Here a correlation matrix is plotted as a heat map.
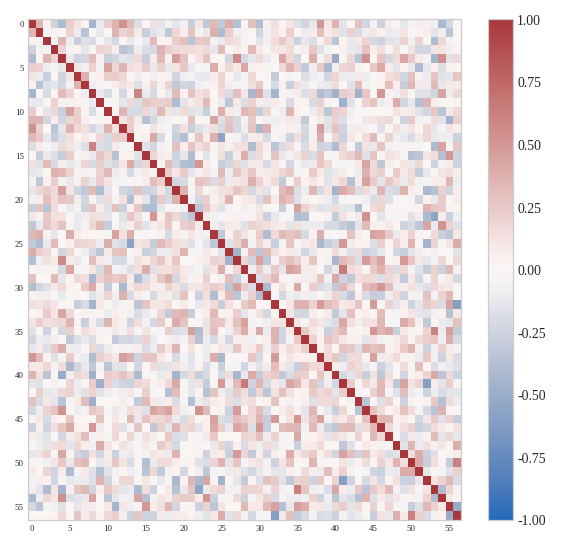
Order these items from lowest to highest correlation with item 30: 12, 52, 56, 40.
12, 40, 52, 56
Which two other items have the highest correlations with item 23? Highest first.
54, 52
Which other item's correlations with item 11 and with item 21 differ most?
0
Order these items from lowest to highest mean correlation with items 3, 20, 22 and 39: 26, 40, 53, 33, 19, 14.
53, 40, 14, 26, 33, 19
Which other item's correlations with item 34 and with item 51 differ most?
5
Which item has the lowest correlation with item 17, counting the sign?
51
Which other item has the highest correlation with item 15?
55
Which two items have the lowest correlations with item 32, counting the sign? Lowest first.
56, 8
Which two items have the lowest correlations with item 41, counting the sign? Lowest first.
52, 9
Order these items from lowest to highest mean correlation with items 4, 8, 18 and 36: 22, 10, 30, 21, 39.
10, 39, 22, 21, 30
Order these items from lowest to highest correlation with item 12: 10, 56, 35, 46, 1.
46, 35, 56, 1, 10
